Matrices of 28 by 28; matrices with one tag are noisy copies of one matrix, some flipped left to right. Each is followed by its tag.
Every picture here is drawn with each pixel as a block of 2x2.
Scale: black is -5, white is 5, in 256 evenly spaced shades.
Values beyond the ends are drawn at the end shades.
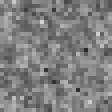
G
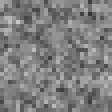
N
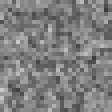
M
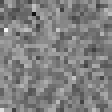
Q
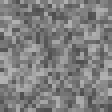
N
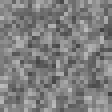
M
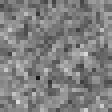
G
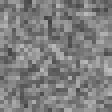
G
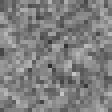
G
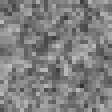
G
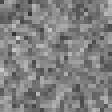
Q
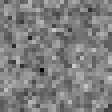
N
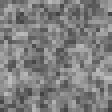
N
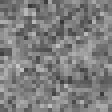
G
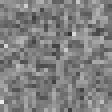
M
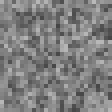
M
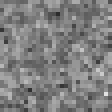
N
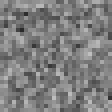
M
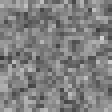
M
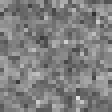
N
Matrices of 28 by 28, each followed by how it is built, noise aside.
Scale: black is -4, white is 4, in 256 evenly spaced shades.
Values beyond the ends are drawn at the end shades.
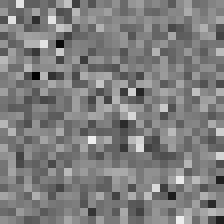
block diagonal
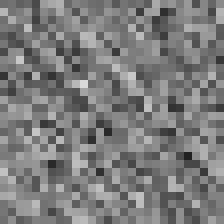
Toeplitz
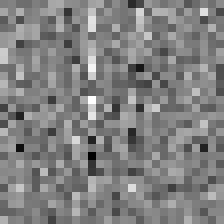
uneven columns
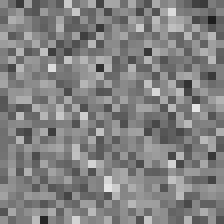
Toeplitz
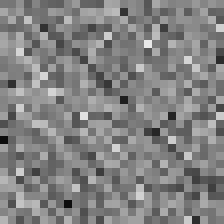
Toeplitz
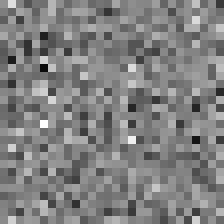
uneven columns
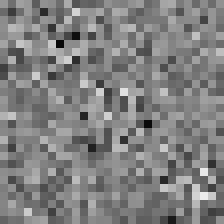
block diagonal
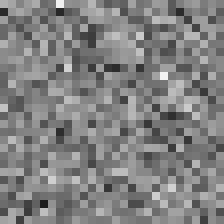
Toeplitz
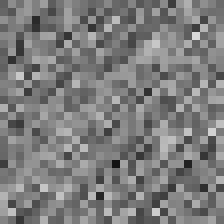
Hankel
